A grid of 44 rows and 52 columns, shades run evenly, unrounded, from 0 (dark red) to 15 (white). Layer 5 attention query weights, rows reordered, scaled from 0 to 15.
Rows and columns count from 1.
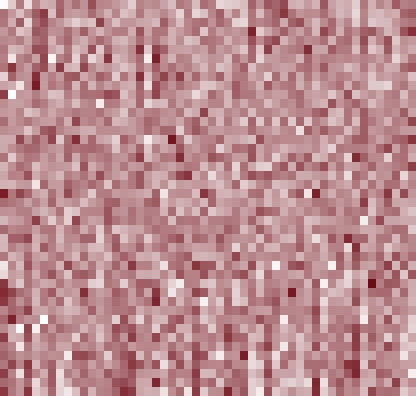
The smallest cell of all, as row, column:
32, 47
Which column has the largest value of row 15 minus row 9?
23
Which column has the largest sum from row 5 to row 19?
19
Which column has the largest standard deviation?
1
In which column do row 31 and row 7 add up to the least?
14
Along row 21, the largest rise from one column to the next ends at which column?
31
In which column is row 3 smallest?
13
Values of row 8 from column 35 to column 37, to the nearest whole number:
9 9 9
